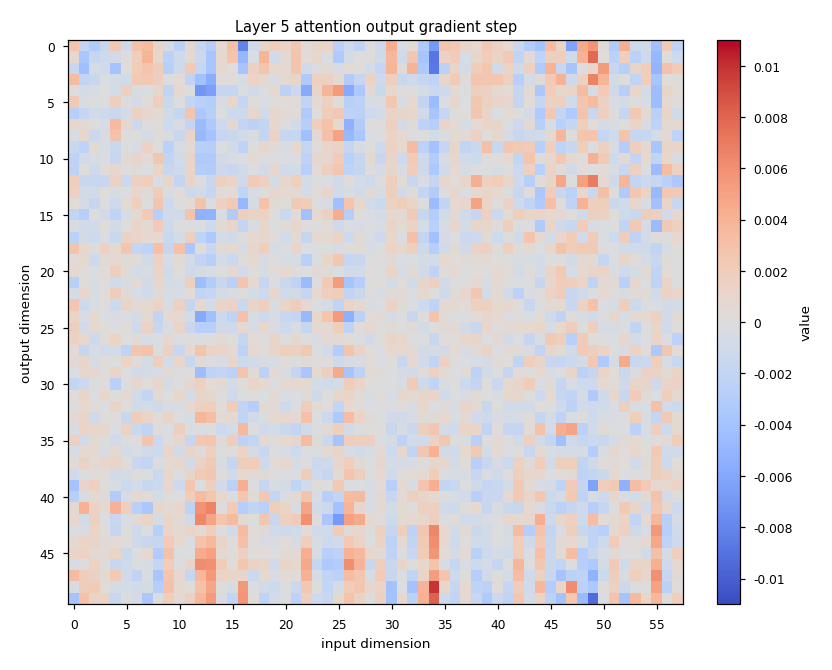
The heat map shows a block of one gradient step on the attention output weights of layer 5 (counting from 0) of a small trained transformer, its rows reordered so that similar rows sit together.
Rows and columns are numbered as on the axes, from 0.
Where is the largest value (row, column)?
48, 34
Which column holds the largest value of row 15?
25
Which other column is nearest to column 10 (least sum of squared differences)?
3
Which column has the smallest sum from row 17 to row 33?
13
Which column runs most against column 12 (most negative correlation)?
24
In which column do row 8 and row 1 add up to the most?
49
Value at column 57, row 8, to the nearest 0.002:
-0.002
